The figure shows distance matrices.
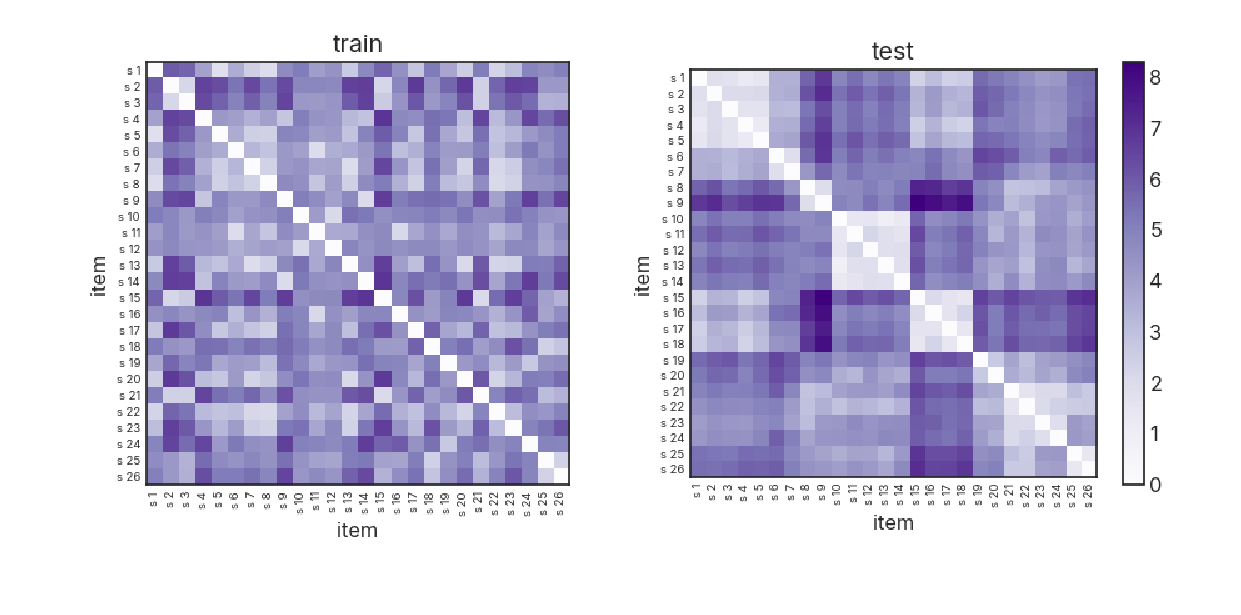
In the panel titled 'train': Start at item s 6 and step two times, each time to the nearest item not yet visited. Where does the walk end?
s 16
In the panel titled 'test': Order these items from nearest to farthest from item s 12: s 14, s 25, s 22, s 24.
s 14, s 22, s 25, s 24
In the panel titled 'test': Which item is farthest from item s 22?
s 15
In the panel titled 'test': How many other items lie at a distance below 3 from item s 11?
4
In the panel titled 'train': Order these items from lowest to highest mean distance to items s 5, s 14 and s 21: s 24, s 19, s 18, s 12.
s 12, s 19, s 18, s 24
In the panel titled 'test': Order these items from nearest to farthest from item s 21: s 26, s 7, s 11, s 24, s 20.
s 24, s 26, s 20, s 11, s 7
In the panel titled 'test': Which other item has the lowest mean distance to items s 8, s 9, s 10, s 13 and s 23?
s 22
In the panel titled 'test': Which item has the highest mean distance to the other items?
s 9
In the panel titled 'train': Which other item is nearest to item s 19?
s 24
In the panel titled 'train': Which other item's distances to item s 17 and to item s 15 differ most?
s 2
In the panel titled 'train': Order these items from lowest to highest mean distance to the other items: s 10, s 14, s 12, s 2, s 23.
s 12, s 23, s 10, s 14, s 2
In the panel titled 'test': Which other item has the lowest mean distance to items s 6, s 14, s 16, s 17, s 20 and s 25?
s 10
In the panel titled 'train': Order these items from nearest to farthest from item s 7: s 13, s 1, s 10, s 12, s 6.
s 13, s 1, s 6, s 12, s 10
